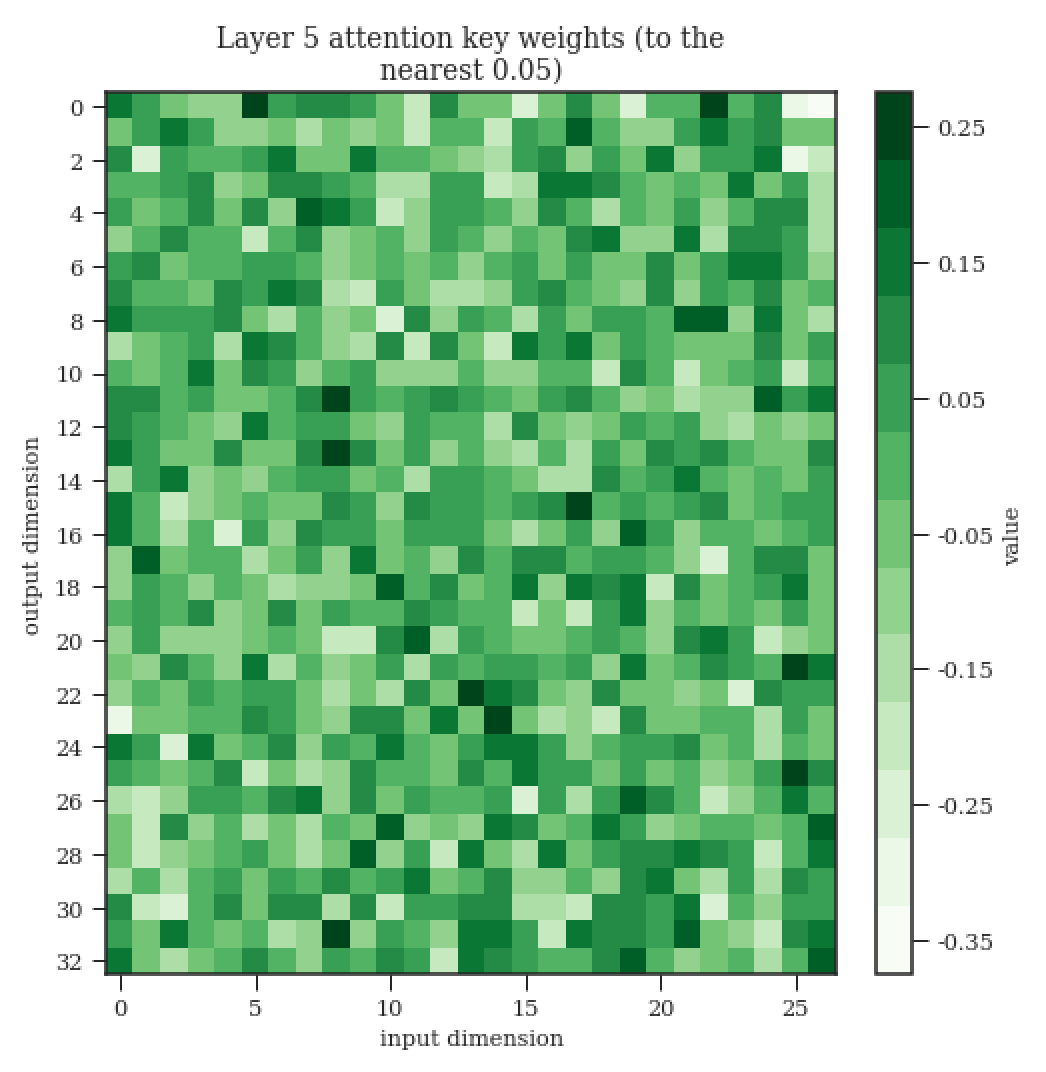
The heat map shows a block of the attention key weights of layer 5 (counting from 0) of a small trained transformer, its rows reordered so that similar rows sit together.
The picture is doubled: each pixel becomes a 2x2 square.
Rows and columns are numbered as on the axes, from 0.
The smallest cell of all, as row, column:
0, 26
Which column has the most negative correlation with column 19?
24
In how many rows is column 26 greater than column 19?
10
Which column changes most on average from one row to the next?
15
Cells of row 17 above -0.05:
17
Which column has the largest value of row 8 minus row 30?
22
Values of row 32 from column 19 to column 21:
0.2 0 -0.1
